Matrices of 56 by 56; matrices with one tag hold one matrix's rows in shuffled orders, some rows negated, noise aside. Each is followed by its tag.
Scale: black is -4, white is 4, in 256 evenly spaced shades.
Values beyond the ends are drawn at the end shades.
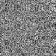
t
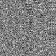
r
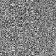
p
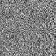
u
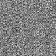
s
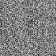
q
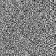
u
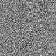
r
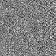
u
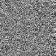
t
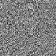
q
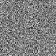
q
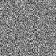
q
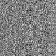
r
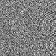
u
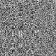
p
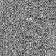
r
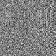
u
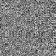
t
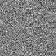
r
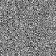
q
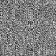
q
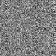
t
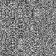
p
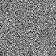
q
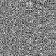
r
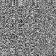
p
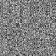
s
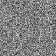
s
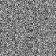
q
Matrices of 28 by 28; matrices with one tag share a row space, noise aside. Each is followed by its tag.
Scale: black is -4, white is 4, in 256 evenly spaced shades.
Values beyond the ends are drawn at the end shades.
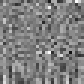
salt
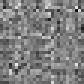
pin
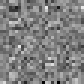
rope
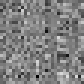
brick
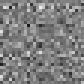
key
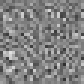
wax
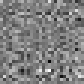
salt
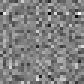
salt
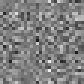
salt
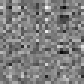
brick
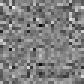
key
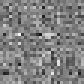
pin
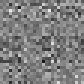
pin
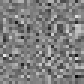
salt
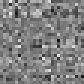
pin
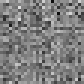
pin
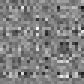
brick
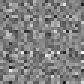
wax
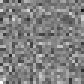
key
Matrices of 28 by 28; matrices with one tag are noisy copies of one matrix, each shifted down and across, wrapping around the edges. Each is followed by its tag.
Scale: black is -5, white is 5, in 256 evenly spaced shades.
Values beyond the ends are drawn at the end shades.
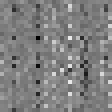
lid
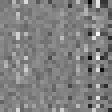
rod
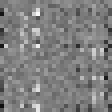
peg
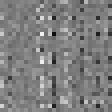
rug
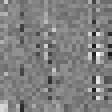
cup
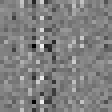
rod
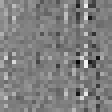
rod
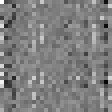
rod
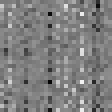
lid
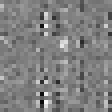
cup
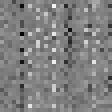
lid
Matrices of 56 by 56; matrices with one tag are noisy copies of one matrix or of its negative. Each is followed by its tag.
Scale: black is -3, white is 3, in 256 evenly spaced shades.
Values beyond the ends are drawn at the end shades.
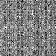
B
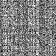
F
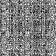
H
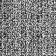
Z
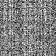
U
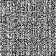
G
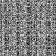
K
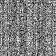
K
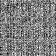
G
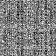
B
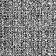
Z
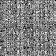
B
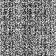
U
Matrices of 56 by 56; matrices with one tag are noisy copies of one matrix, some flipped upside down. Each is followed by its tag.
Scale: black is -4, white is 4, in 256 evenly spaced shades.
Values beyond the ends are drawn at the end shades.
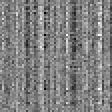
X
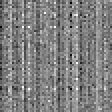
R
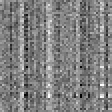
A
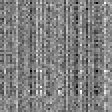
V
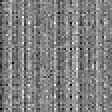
R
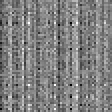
R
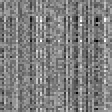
V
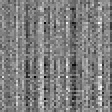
X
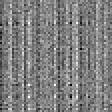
R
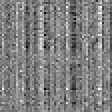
X
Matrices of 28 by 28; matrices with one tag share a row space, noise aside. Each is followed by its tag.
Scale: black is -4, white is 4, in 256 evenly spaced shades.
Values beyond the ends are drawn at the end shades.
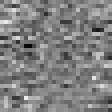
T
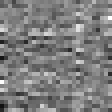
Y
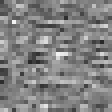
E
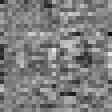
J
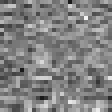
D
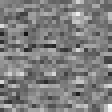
Y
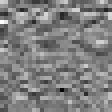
E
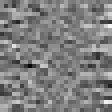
T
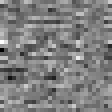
Y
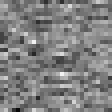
E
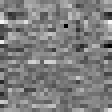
Y
